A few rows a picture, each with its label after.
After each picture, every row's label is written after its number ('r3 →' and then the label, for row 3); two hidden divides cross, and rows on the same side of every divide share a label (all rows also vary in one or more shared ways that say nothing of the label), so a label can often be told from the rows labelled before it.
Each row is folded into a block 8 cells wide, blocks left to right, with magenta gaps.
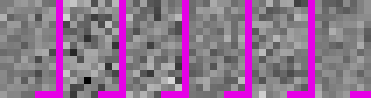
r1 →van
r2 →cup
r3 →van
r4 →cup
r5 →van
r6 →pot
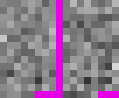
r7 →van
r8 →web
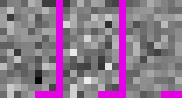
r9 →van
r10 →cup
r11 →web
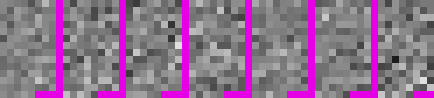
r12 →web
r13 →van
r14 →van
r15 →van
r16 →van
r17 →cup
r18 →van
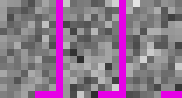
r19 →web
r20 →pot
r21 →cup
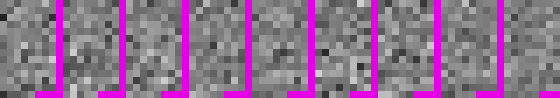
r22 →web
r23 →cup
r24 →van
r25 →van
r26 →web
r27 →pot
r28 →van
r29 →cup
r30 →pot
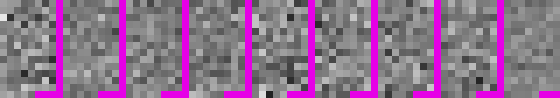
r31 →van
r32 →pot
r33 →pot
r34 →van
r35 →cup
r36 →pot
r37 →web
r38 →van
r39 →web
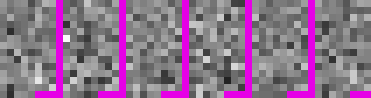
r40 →web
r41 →pot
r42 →pot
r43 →van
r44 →pot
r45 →web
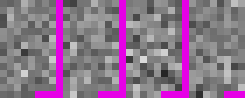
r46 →van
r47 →pot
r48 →pot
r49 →web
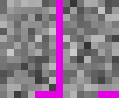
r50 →cup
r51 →pot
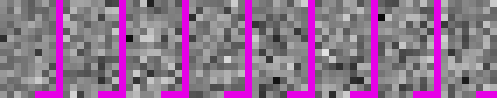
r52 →cup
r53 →cup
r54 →van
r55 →web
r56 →pot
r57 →web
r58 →pot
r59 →pot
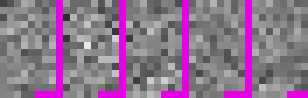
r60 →van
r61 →van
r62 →cup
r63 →cup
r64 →cup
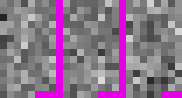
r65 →pot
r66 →web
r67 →cup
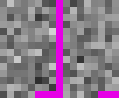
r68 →cup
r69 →van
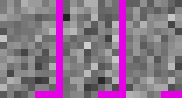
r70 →web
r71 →van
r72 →van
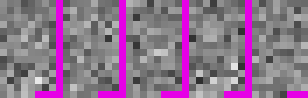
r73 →web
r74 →van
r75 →van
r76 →van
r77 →van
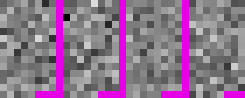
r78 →web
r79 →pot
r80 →pot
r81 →cup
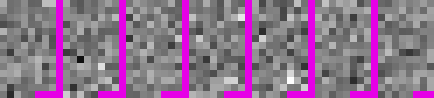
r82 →pot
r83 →van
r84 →cup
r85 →cup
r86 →web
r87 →cup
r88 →web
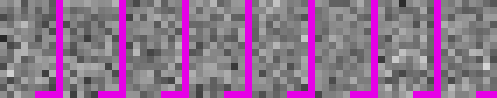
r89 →van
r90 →van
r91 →pot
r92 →cup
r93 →cup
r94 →web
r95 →pot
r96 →van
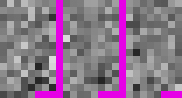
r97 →cup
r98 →pot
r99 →pot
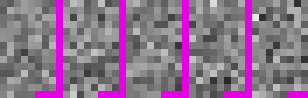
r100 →van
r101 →cup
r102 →van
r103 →van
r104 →van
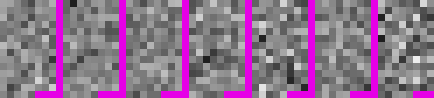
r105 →web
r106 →pot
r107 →pot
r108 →cup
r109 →van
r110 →van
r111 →web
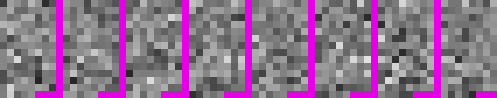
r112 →van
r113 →van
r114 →cup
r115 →web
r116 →web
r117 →pot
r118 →van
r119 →van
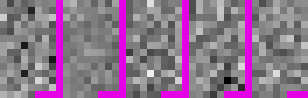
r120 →pot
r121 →cup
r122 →cup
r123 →van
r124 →pot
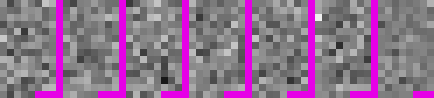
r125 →pot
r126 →pot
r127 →pot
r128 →pot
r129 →web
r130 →web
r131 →pot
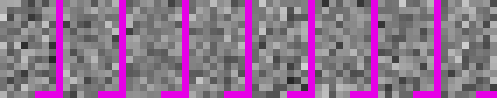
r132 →cup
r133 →web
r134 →cup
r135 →cup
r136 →cup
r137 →pot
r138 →van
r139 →cup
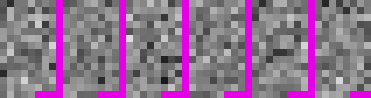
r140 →pot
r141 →van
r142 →cup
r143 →web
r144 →pot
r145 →pot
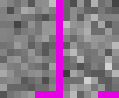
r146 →web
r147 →pot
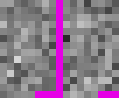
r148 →web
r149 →van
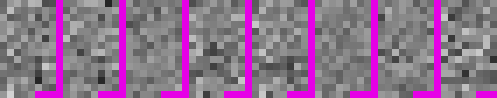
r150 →van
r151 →van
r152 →pot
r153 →web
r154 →cup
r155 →cup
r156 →van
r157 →pot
